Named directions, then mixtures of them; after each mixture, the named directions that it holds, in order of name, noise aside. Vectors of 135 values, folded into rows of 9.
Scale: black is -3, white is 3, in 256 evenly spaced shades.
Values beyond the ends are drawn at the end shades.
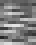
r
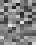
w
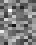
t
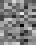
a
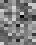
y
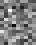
t.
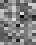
y.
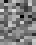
w, y.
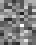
a.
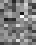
a, y.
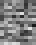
a, r.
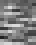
r.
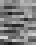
r.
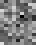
y.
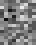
t, y.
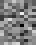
a.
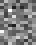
t.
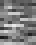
r.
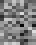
a.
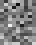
a, w.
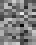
a.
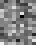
r, y.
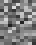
w.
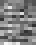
a, r.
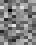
t.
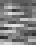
r.
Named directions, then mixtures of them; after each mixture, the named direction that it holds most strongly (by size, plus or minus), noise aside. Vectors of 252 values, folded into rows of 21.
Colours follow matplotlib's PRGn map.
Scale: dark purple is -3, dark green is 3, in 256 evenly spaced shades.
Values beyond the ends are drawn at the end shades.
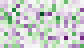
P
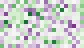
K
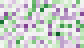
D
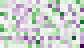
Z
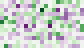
D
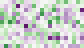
P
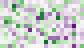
P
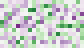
D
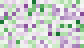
D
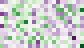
Z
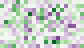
K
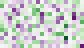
P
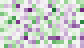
Z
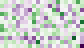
Z
